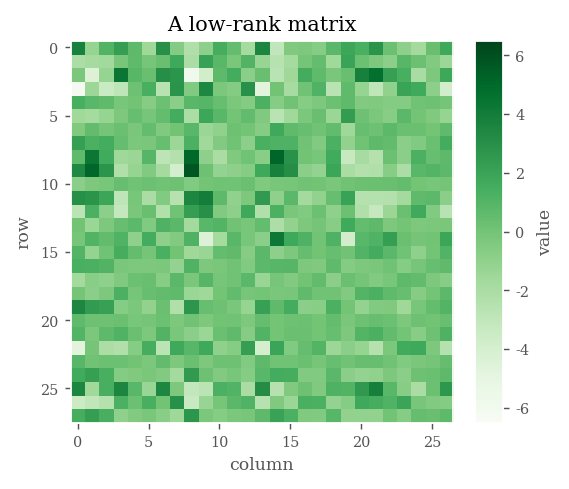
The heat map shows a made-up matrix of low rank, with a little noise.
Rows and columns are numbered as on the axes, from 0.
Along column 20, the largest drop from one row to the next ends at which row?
3
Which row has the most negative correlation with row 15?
12
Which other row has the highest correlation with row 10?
26
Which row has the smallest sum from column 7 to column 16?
2
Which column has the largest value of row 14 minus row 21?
14
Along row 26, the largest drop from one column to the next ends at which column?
8
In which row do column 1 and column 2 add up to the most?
9
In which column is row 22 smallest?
0
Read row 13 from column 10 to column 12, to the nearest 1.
1 0 0
